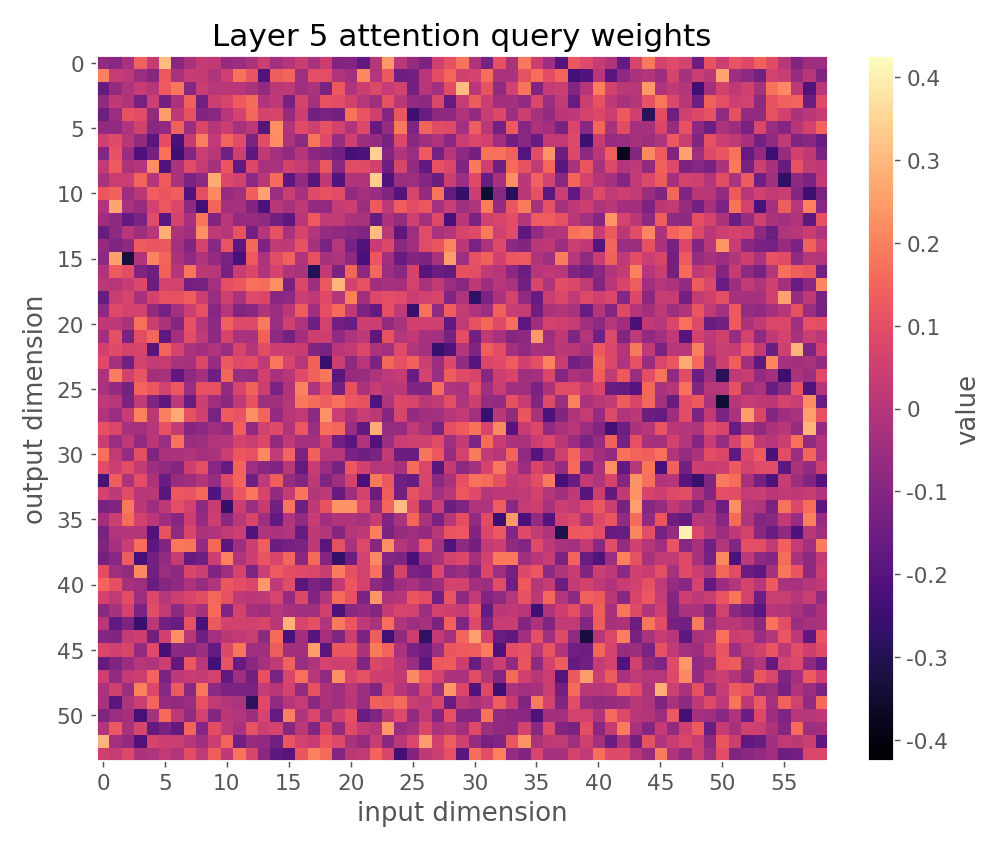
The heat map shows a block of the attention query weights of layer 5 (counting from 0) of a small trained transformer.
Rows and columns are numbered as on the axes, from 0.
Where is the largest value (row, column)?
36, 47
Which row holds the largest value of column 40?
2
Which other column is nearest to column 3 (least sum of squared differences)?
52
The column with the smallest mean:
53
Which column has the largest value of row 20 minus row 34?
10
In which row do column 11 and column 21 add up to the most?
1
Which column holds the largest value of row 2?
29
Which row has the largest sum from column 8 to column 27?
17
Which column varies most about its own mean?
22
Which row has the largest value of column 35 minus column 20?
7
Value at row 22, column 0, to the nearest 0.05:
0.05
